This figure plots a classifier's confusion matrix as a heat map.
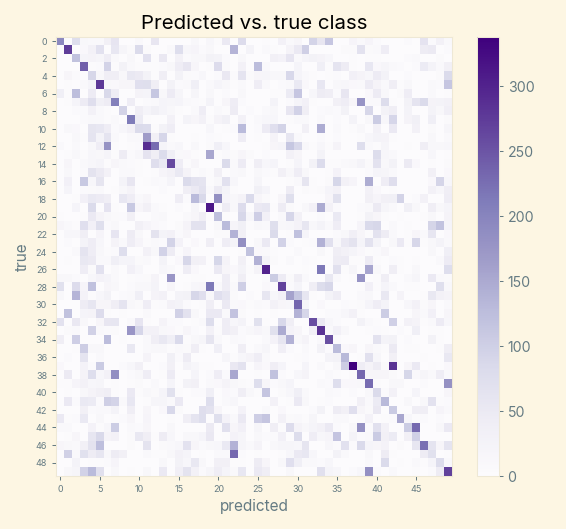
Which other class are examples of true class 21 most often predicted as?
48
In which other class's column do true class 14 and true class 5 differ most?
49
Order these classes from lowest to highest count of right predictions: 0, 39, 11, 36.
36, 11, 0, 39
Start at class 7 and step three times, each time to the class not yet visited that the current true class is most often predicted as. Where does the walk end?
30
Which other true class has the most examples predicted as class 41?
31
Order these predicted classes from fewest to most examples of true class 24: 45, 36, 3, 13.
45, 36, 3, 13
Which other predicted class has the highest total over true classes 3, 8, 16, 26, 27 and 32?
39
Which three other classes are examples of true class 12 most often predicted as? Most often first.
11, 6, 29
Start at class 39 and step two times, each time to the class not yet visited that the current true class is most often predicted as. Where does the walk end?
4
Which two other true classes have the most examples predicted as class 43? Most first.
18, 23
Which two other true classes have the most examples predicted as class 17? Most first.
18, 29
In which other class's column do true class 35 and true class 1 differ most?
22
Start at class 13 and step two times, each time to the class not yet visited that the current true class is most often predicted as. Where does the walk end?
33
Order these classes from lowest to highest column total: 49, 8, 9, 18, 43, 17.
43, 8, 18, 17, 9, 49
